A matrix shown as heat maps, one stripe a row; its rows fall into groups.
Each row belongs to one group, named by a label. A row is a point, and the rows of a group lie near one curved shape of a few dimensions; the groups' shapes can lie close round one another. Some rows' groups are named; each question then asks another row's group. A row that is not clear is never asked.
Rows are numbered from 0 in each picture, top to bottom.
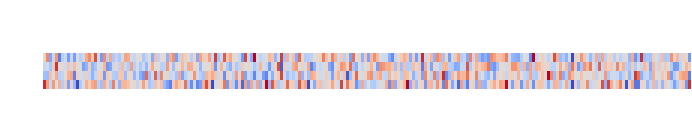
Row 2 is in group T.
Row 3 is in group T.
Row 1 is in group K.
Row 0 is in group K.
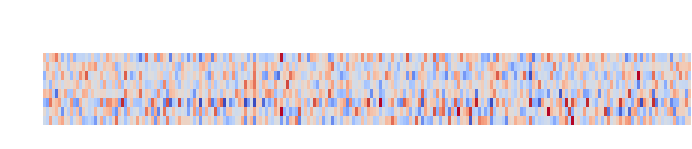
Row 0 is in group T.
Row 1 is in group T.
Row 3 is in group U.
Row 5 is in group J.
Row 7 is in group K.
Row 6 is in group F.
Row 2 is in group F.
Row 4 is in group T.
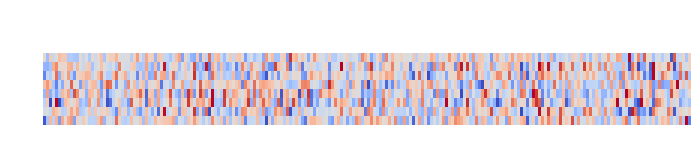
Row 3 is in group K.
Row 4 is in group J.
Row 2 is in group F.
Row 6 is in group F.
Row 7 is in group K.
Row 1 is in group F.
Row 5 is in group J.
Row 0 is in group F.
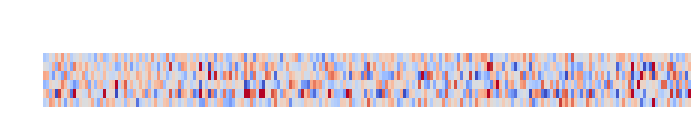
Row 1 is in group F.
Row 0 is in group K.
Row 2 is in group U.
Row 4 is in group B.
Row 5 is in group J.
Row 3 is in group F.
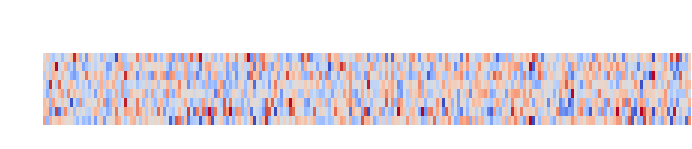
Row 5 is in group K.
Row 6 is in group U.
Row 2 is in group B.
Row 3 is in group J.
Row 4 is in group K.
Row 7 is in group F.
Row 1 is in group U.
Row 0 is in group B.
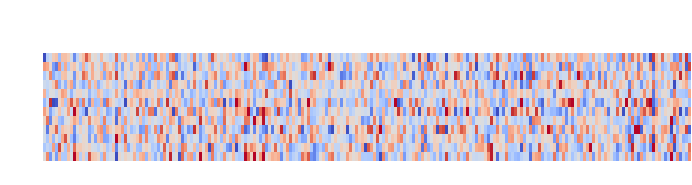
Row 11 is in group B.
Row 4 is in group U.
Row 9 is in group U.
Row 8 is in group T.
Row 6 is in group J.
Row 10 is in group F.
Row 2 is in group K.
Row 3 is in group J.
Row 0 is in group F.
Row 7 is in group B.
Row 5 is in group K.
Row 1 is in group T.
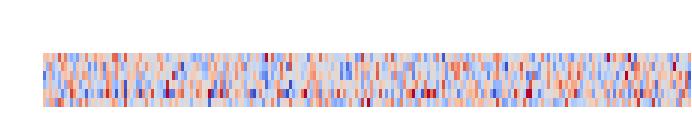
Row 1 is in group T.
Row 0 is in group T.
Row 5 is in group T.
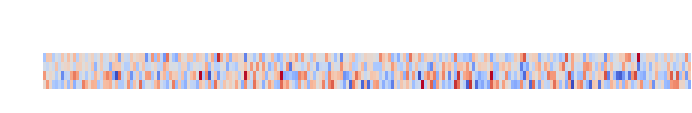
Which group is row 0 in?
J
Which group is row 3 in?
K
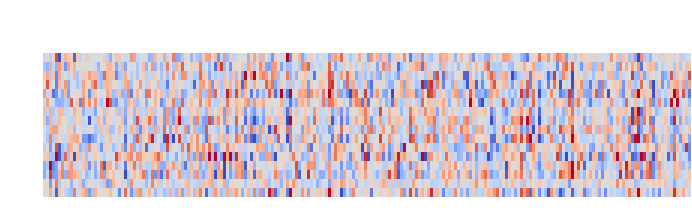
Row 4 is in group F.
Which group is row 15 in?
F
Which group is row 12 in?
K
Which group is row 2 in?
T
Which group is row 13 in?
K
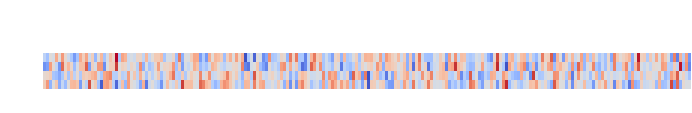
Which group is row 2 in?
K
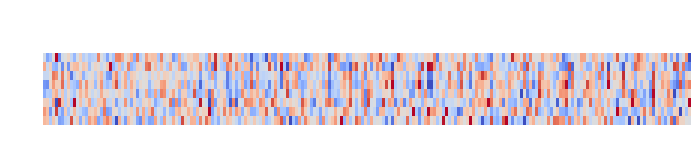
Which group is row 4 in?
F
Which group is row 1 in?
F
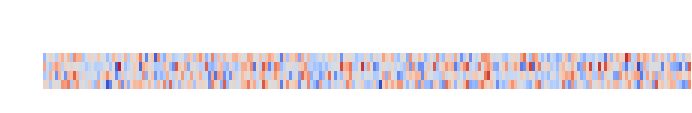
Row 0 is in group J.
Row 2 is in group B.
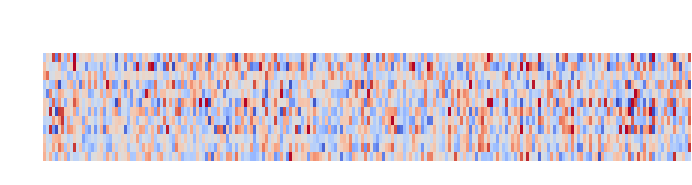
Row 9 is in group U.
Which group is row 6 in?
K
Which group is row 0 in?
F
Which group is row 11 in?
F
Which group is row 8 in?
K
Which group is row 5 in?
F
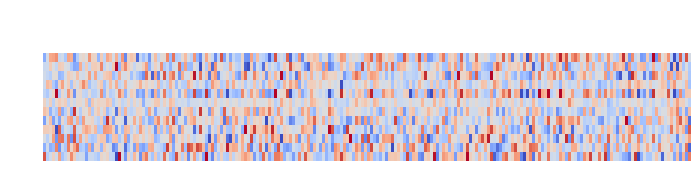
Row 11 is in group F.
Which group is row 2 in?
F
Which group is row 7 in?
K
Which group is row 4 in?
F
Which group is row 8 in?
T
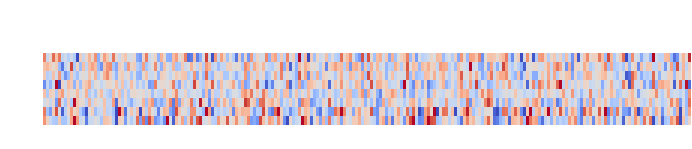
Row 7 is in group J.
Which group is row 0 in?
T
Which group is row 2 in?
T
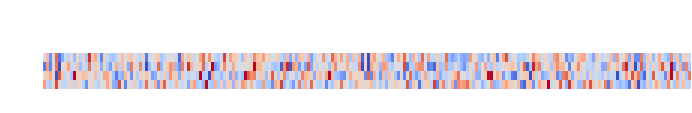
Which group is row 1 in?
J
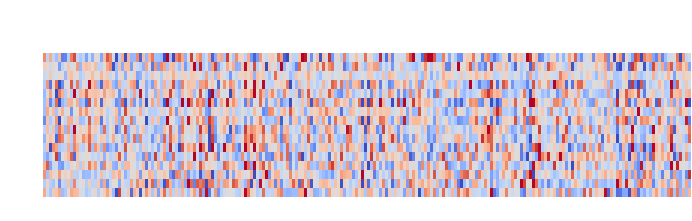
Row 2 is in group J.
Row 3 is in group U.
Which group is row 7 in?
J
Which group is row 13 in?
F
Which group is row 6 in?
F
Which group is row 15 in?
F
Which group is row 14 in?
J
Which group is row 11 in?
F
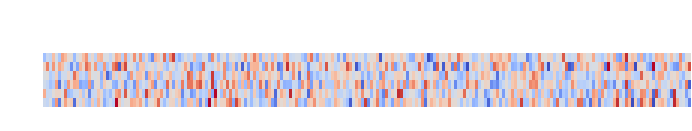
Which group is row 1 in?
T
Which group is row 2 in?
J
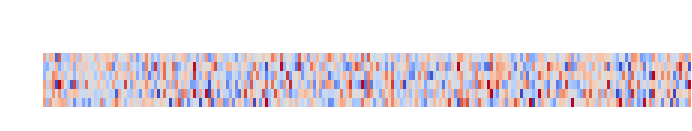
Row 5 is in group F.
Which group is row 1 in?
F
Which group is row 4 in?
F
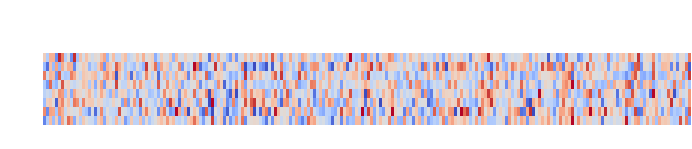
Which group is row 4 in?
F
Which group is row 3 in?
K
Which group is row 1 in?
T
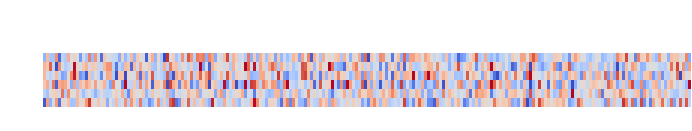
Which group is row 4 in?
K
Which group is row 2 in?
J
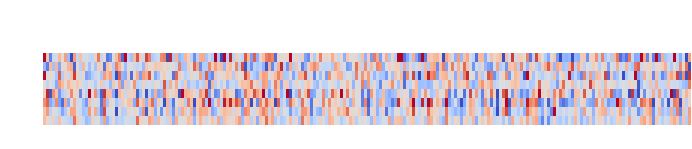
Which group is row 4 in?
U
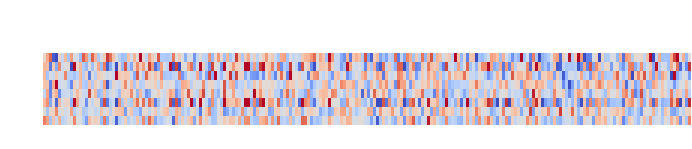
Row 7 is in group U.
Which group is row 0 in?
K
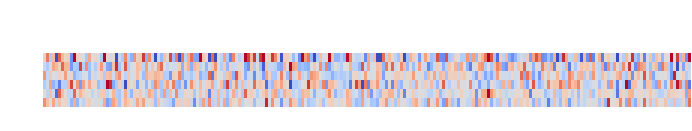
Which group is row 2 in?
F
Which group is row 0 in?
B
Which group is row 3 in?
K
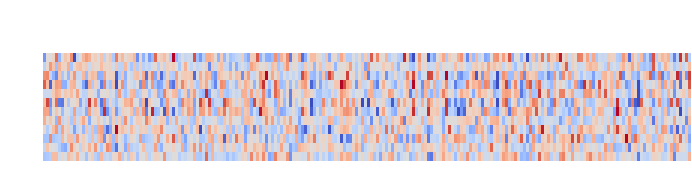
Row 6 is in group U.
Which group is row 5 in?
U
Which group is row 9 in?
K
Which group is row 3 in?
U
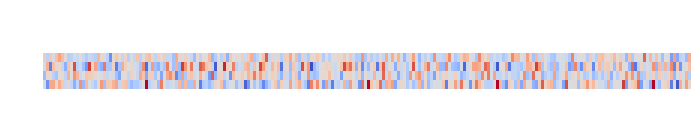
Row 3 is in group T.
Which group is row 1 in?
U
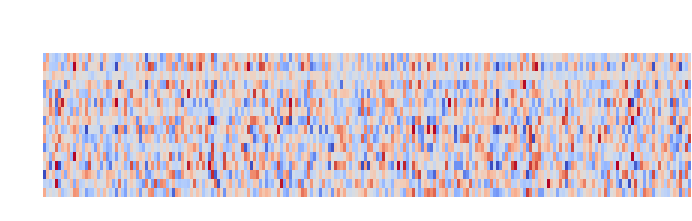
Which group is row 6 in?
T
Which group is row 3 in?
J
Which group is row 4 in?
J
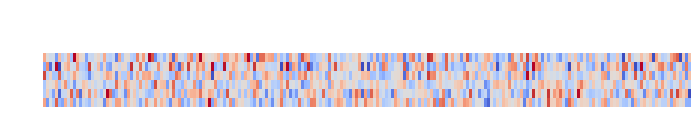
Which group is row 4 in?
K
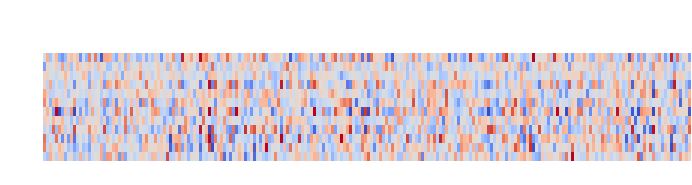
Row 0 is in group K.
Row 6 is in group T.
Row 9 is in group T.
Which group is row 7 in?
K
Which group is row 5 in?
U
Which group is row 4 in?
U
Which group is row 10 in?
F
